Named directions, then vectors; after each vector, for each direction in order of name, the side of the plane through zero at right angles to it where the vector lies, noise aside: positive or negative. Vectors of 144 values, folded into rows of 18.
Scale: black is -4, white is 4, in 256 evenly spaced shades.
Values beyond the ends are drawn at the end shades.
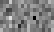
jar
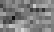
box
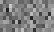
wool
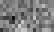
positive, negative, positive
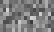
positive, negative, negative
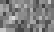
negative, positive, negative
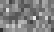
positive, negative, negative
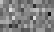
negative, negative, positive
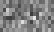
positive, negative, negative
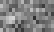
negative, positive, negative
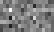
negative, negative, positive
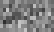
positive, negative, negative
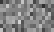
negative, positive, negative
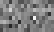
negative, negative, positive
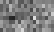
positive, negative, positive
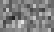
positive, negative, negative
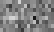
negative, positive, negative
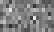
negative, negative, positive
